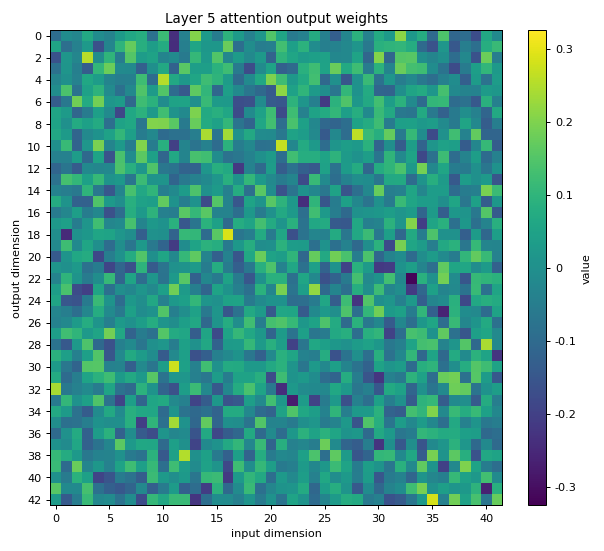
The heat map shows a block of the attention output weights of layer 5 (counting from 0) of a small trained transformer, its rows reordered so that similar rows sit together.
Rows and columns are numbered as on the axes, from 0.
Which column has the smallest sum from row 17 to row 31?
31
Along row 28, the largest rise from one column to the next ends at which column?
40
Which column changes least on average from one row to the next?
23
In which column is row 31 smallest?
30
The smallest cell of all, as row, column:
22, 33
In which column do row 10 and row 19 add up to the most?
21
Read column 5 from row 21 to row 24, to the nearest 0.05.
-0.2 0.1 -0.1 0
